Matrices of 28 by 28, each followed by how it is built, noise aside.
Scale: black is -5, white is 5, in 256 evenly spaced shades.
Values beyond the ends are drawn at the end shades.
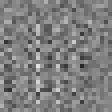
low rank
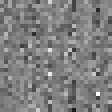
uneven columns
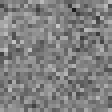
noise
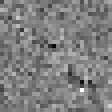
banded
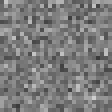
repeating columns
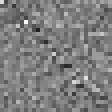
banded
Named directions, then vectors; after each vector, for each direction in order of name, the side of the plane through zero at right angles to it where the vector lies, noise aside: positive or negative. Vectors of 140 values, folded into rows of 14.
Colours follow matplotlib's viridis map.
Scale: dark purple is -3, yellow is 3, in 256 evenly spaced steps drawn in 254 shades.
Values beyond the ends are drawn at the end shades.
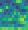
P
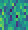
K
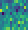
negative, positive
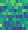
positive, negative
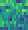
positive, negative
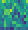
negative, negative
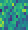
positive, negative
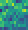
positive, negative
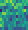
positive, negative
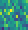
negative, negative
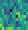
positive, positive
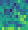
positive, positive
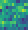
positive, negative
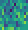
positive, positive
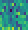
positive, positive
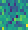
positive, positive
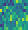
negative, positive
